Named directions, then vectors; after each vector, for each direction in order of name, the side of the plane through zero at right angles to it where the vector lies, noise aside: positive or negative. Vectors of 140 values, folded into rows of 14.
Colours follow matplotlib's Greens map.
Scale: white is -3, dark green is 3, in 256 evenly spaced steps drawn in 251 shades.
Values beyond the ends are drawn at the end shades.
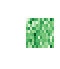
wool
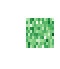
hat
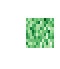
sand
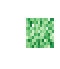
negative, negative, positive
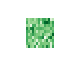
positive, positive, negative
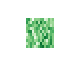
negative, negative, negative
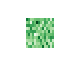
negative, positive, negative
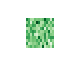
negative, positive, negative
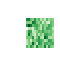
negative, negative, negative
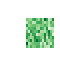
negative, positive, positive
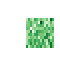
negative, negative, positive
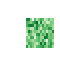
negative, negative, negative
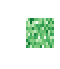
positive, negative, positive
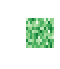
positive, negative, positive
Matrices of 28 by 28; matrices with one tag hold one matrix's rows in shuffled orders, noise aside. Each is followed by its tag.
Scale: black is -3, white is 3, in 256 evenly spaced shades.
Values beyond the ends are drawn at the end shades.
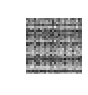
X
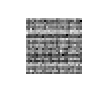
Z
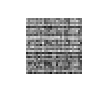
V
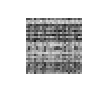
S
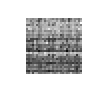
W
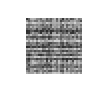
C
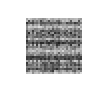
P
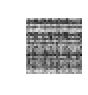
Z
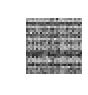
P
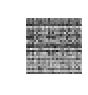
W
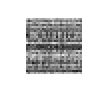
C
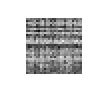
X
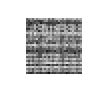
W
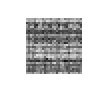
Z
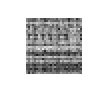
Z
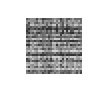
C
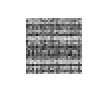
P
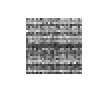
P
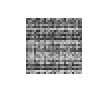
X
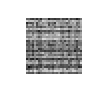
W
